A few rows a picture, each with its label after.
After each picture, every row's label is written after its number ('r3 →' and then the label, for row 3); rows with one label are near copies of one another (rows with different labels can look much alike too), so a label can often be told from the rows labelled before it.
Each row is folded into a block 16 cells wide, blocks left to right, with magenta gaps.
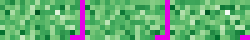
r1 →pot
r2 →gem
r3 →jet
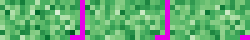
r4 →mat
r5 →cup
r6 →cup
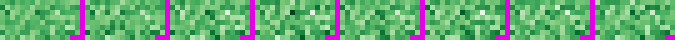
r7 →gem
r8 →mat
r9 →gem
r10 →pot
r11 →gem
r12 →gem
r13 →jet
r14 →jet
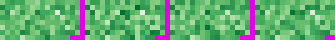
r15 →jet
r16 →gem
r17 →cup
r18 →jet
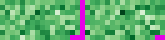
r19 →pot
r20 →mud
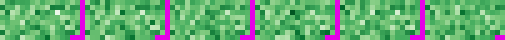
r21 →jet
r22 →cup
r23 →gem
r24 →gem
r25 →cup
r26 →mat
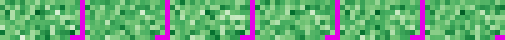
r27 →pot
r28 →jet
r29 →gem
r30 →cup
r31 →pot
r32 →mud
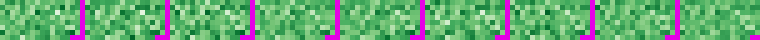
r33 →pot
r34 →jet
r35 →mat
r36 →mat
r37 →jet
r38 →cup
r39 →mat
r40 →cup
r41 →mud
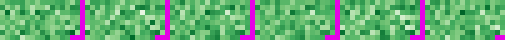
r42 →mat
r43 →jet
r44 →pot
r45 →cup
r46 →mud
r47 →pot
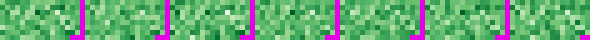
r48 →jet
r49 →gem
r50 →pot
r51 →pot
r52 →jet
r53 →cup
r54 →cup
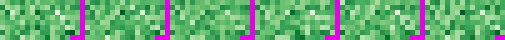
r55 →mat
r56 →pot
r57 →gem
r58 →gem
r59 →jet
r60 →pot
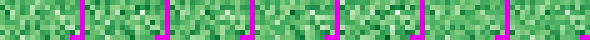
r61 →mat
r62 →cup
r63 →gem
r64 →mud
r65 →jet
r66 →mat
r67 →pot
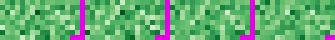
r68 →pot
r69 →mud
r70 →jet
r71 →cup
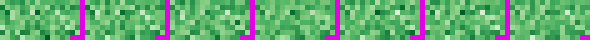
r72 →mat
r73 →mat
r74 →cup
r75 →gem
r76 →pot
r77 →pot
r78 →pot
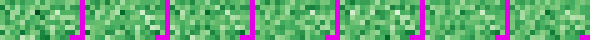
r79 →gem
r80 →mud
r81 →mat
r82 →cup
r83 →jet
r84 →mat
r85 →gem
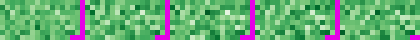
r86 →mat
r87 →cup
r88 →gem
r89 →mud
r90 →mud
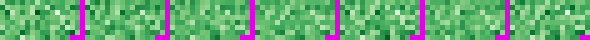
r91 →mat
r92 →cup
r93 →cup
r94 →mud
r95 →pot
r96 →mat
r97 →pot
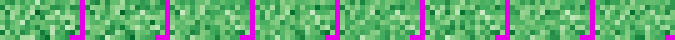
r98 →gem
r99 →cup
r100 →mat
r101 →pot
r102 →cup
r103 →mat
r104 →mud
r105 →mud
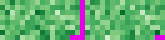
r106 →gem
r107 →pot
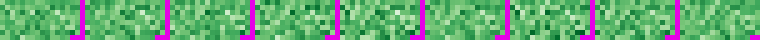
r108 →mat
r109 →jet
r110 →pot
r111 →cup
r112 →gem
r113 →cup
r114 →mat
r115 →gem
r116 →cup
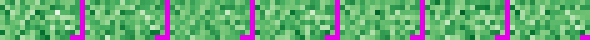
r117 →gem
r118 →mat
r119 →cup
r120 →gem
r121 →cup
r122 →cup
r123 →mat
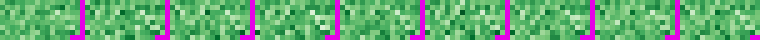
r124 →pot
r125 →mud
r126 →mat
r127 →mud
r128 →mat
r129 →pot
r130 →mud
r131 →cup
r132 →mat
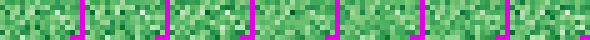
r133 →mat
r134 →mat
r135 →jet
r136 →mud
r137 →pot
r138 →gem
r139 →gem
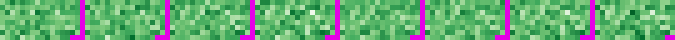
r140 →mat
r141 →cup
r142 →mud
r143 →jet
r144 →mud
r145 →mud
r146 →jet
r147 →gem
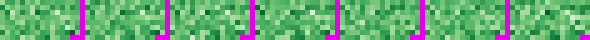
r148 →mat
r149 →pot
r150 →pot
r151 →gem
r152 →cup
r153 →mat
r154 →mud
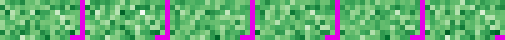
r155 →mat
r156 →jet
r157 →gem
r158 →mud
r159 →mud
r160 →mat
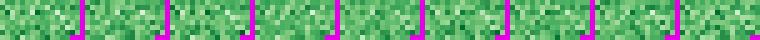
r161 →mat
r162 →cup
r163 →mat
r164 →jet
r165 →mat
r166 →mat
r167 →mat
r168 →cup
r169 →gem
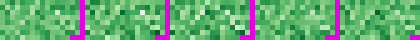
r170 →cup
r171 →pot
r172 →mud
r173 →pot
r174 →gem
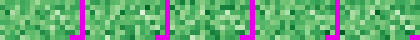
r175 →jet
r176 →pot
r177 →cup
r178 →mat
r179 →mud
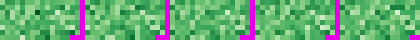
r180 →pot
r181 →cup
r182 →gem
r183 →mud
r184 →jet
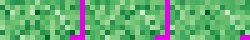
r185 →mat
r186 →jet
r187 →mat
